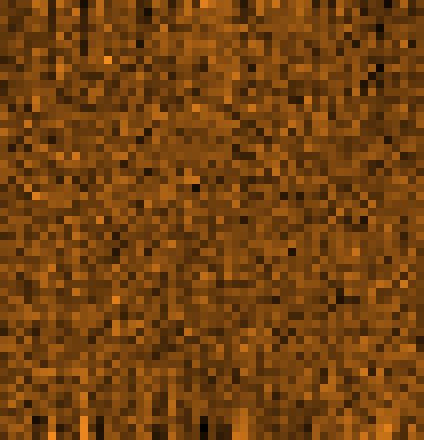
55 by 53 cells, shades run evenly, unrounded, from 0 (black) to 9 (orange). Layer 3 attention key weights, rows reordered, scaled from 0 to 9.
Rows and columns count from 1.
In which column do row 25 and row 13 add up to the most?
5
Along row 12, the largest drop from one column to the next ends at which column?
46
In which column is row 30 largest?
10
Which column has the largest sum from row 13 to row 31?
24
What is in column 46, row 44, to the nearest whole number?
6
